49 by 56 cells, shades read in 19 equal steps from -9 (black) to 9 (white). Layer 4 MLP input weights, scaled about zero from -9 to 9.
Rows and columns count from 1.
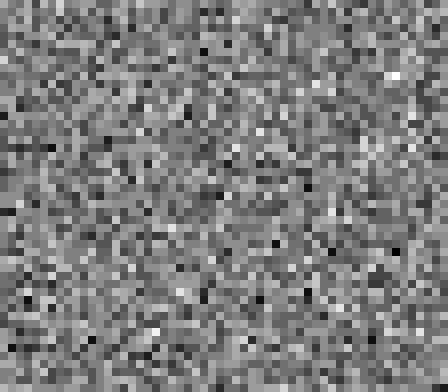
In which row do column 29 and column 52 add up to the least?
21
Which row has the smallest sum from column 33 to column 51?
31
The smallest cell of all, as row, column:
32, 50
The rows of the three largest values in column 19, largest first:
14, 43, 42
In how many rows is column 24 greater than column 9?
26
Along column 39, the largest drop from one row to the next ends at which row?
37
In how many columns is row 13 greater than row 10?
27
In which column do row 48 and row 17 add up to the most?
33
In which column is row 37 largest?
23
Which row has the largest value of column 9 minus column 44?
6
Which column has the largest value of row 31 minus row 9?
20
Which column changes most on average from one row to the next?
7
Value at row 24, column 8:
-4
